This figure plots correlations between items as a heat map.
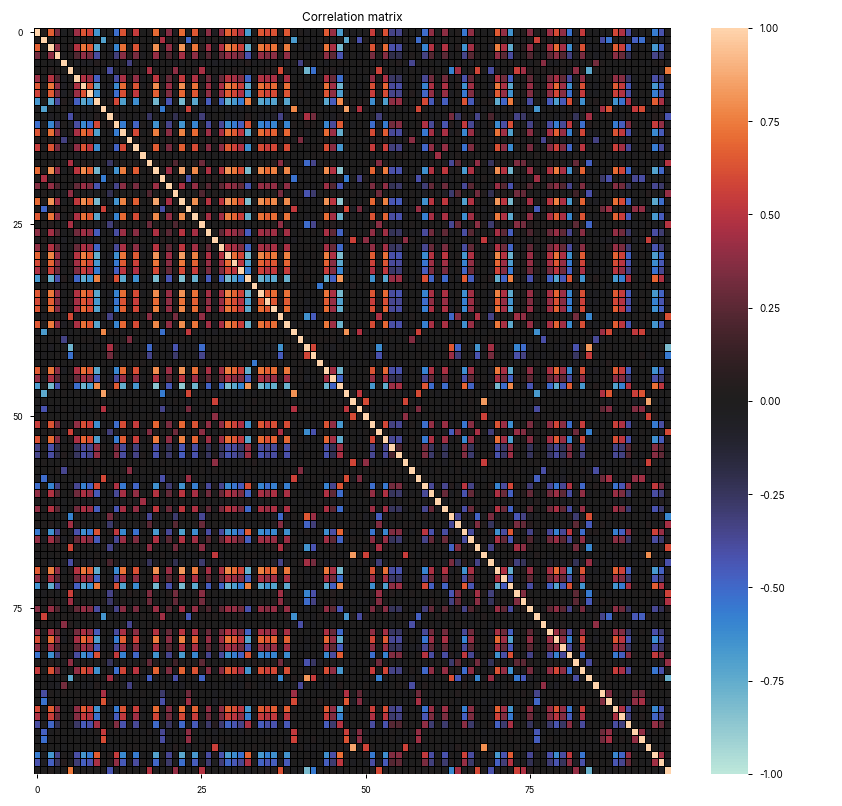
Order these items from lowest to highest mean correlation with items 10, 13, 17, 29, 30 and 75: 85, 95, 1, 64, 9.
9, 95, 1, 85, 64
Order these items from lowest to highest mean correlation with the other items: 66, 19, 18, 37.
19, 37, 66, 18
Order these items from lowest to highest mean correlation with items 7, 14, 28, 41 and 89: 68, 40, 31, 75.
68, 40, 75, 31
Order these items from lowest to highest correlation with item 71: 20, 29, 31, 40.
40, 20, 31, 29
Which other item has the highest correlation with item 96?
5
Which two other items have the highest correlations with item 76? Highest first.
1, 19
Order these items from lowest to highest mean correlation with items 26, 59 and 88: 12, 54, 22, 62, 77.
12, 54, 77, 62, 22
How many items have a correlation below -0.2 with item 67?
6
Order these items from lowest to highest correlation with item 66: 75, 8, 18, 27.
27, 75, 8, 18
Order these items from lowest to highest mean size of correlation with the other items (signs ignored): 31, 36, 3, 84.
84, 3, 31, 36
